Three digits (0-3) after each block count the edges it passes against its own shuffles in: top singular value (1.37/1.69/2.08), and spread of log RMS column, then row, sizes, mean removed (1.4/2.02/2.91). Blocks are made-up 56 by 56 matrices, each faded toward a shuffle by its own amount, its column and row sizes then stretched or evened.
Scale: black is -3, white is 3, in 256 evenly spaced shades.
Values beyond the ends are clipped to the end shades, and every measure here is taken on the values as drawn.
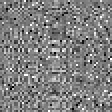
3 0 0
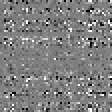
2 2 3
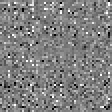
0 2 2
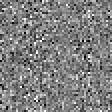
1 2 0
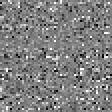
1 1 2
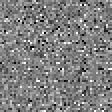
0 1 2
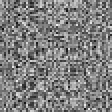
3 1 0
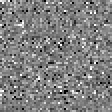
0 1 2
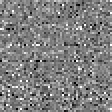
1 0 2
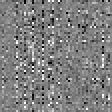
1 3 1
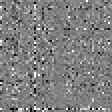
2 2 2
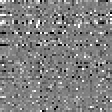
3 1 2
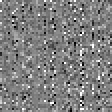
0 3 0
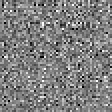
2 1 2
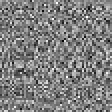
3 0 1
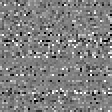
1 0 3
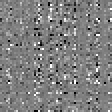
2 3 2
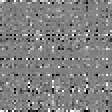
2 2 3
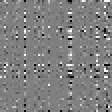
3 3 2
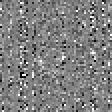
0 3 0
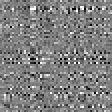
3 1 3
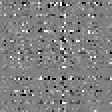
1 2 3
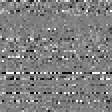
3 0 3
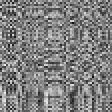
3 2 0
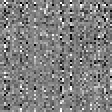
2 3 1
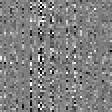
2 3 1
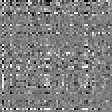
3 2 3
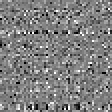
3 1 2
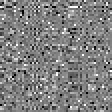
3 0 1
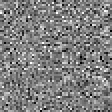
3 0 1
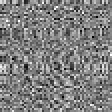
3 1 1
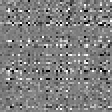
3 2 3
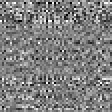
3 0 3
